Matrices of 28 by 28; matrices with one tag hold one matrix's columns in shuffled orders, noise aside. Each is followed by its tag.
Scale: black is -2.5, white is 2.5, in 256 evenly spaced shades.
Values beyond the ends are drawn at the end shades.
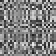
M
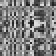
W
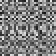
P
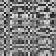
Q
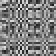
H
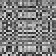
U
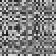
P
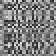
M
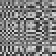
U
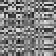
Q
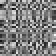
M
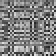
U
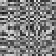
P
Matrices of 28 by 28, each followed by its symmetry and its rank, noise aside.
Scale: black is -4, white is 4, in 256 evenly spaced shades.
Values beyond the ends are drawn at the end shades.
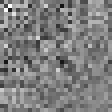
symmetric, rank five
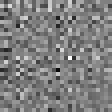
antisymmetric, rank four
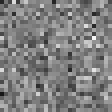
no symmetry, rank five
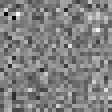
no symmetry, rank six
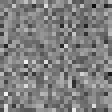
antisymmetric, rank four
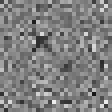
symmetric, rank four
